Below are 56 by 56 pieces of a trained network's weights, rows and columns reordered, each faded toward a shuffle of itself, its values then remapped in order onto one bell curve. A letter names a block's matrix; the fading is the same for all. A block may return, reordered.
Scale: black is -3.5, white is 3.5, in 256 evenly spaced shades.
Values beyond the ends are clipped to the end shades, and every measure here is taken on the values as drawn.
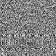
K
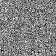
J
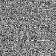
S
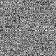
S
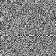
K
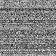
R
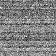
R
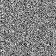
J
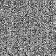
J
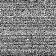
R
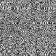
S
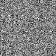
J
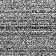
R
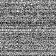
R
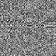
K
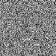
S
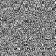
K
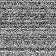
R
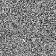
J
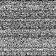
R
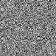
S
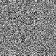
K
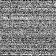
R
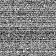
R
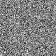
J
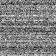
R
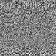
S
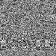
S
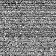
R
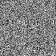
J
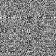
K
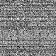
R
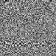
S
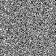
J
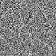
K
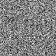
J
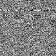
K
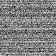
R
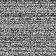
R
